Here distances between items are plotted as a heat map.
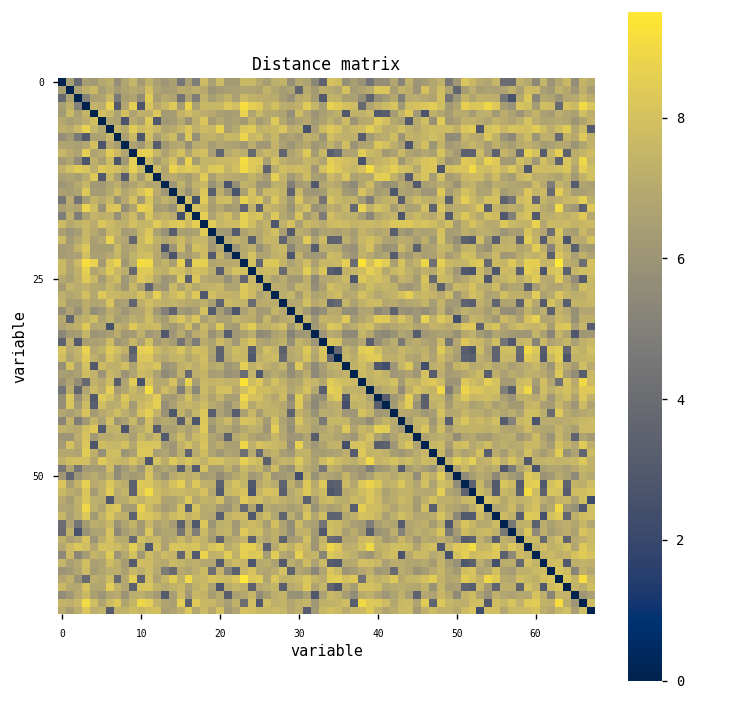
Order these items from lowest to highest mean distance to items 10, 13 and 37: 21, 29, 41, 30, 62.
21, 29, 62, 30, 41
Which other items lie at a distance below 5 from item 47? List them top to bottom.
16, 23, 25, 37, 54, 66
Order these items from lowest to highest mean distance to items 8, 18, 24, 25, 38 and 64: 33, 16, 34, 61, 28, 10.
61, 28, 34, 16, 10, 33
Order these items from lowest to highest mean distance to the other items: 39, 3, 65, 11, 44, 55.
65, 55, 44, 39, 3, 11
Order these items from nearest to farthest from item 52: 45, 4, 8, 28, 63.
28, 4, 45, 8, 63
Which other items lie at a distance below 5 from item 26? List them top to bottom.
11, 48, 59
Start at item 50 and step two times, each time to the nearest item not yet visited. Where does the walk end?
1
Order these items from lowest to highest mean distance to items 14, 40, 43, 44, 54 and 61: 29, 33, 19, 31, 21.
29, 19, 33, 21, 31
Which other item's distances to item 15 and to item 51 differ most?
17
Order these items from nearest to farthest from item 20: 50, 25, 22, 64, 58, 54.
64, 58, 50, 54, 25, 22
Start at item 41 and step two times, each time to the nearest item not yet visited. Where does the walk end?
46
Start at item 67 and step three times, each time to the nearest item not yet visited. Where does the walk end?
31
